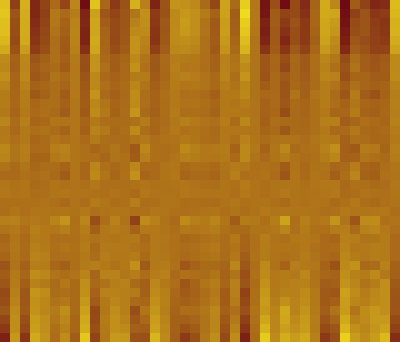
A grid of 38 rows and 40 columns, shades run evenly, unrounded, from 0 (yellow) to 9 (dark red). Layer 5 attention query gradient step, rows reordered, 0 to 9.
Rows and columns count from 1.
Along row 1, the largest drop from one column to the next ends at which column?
10
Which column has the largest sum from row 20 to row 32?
25
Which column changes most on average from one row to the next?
14
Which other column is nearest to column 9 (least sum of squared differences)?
27
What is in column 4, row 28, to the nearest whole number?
4
